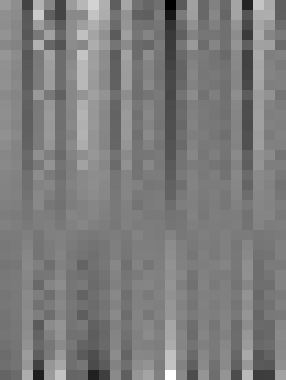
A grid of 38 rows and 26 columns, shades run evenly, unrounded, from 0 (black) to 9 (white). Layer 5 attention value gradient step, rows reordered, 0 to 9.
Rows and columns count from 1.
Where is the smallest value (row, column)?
1, 16
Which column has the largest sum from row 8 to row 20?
8
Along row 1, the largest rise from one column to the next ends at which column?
24
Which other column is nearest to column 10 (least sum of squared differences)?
22
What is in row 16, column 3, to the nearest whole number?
4
